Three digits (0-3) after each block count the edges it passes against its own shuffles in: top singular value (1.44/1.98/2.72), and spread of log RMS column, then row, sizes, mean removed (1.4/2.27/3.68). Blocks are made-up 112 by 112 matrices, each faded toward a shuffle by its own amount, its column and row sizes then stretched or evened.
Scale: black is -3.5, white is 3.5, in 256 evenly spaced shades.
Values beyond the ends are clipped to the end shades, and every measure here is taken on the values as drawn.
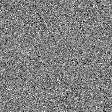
0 0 1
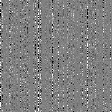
2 3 0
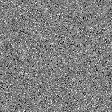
1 0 0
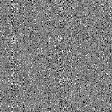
2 2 0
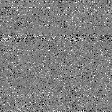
0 1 2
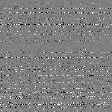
1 1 3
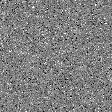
0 0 0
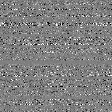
0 0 3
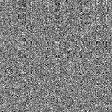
2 1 0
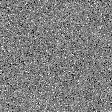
0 0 0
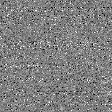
0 0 2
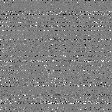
1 1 3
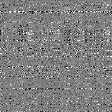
2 1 3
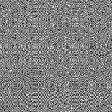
3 0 1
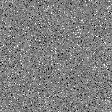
1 1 0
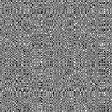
3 2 1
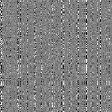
3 3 1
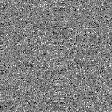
2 0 1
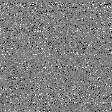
0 0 2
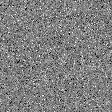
0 0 0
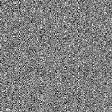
2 2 0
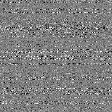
0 0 3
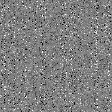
1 2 0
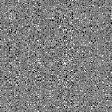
2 2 1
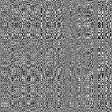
3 3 2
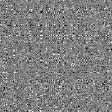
2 2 2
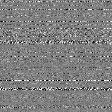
2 0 3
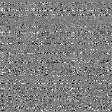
2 1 3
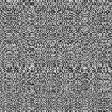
3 1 2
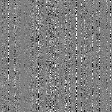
1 3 0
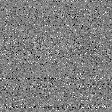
1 0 2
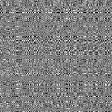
3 1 3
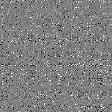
2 1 2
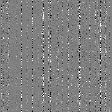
1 3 1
